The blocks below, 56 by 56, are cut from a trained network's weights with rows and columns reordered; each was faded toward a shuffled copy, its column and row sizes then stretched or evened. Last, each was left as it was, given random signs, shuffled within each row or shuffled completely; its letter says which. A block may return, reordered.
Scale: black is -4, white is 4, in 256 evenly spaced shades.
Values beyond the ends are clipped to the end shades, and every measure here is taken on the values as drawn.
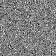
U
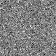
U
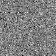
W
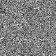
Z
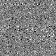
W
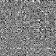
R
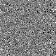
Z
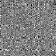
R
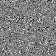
W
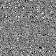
W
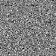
W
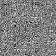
R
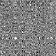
R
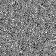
U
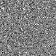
W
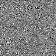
W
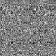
R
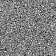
U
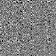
R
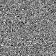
W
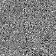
Z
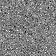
U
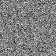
U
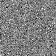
U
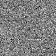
W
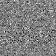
W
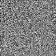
Z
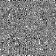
R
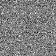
W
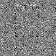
Z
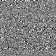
W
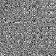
R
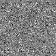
W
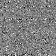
W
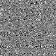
Z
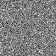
U
